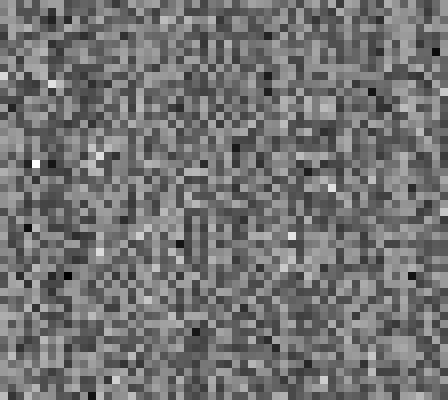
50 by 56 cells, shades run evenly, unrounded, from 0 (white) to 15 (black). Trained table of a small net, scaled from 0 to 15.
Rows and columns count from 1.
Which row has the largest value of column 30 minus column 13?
20
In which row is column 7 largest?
21
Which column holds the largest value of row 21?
7
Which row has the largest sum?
5
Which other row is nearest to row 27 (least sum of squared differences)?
2
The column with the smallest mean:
51
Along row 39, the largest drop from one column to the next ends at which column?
6
